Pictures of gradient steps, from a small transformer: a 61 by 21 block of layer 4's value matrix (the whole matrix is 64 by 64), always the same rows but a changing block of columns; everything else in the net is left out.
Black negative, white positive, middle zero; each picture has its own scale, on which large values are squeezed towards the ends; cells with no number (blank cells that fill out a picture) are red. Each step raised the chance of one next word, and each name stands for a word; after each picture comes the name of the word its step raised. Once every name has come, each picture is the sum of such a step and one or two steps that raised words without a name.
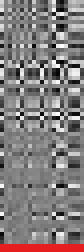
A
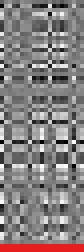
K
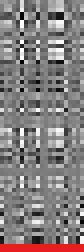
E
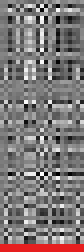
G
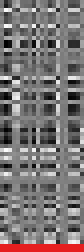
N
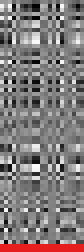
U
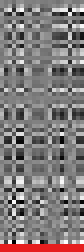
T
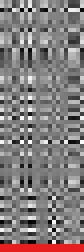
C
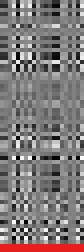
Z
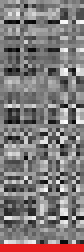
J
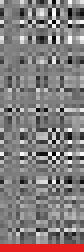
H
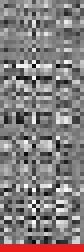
J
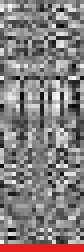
N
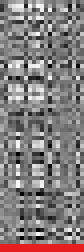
A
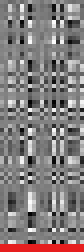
U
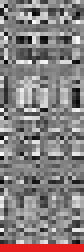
H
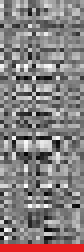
Z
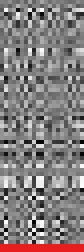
C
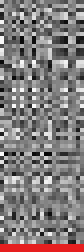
H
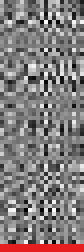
J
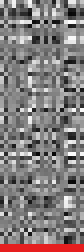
H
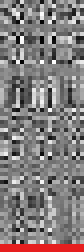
H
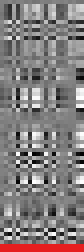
H
